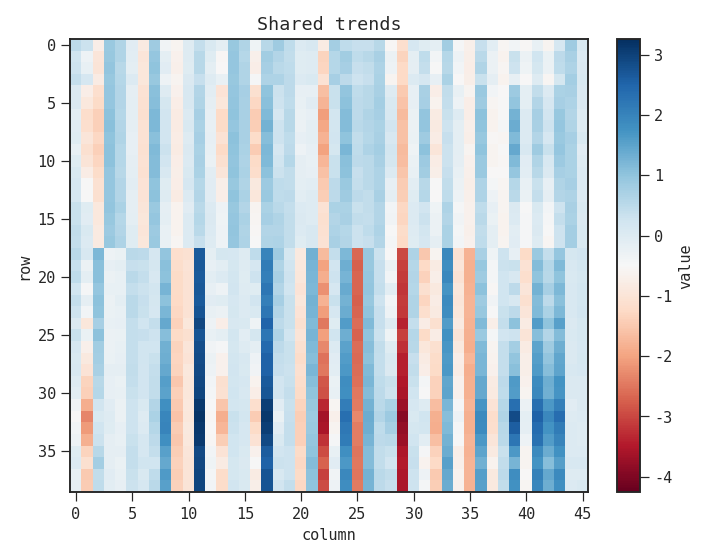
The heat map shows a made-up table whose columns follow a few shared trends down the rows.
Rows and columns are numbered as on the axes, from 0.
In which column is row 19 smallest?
29
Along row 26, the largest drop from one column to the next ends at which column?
25
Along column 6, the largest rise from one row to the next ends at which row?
18
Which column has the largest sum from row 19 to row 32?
11
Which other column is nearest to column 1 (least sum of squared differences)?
13
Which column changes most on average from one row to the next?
39
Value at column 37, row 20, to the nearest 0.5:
-0.5
